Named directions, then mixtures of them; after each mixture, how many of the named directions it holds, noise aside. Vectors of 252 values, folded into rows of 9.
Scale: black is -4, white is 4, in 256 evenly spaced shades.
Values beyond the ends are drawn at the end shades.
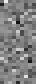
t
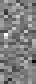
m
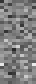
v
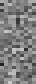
two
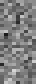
three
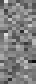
three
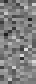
three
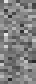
three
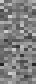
one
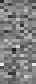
one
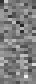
two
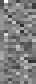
three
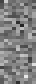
three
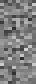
three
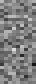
two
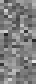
two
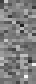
two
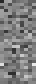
one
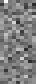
two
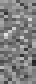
two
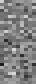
one
